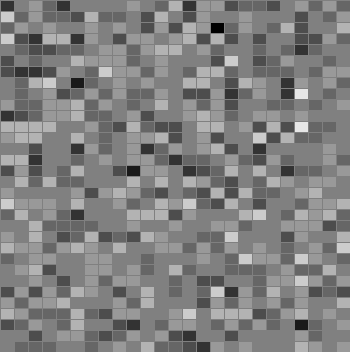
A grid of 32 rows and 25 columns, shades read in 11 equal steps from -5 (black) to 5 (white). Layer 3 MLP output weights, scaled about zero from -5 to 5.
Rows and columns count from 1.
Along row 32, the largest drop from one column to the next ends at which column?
12
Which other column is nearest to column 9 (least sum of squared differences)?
23
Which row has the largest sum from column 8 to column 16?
7
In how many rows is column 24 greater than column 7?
14
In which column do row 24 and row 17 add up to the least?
17
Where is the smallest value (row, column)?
3, 16
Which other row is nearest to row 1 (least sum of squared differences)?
25
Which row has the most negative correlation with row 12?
5
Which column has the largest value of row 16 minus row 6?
19
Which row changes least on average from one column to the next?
21
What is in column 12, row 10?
2
